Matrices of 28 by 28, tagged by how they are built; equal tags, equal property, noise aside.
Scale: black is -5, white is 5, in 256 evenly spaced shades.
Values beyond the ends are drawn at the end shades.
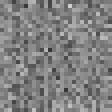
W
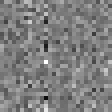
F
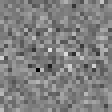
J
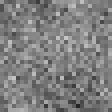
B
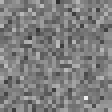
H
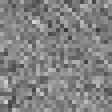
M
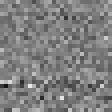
J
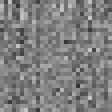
W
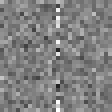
F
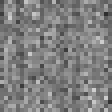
W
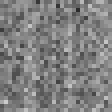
W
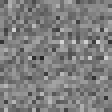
J
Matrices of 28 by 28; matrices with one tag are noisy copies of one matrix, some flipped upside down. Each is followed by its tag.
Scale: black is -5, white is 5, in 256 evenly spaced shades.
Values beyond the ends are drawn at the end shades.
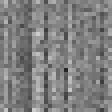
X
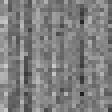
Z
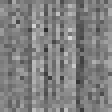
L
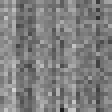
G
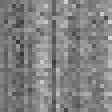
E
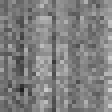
E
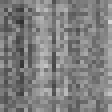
E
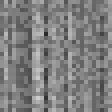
X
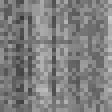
E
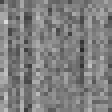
Z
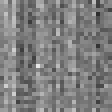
G
